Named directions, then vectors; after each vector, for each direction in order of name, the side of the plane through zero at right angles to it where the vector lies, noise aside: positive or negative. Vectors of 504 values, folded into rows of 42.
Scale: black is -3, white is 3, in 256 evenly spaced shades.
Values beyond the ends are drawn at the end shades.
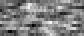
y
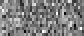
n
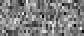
positive, positive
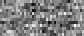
negative, negative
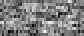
positive, positive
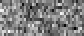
positive, negative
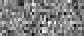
positive, positive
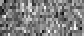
negative, positive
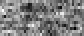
positive, negative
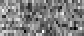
positive, negative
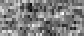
positive, negative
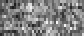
negative, positive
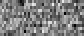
positive, positive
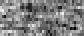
positive, negative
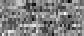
negative, negative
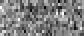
positive, negative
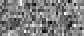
negative, negative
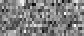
negative, negative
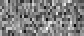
positive, positive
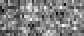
negative, positive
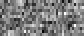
negative, negative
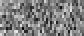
positive, negative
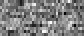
positive, positive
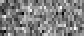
negative, positive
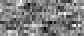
negative, negative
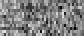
positive, negative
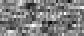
negative, negative
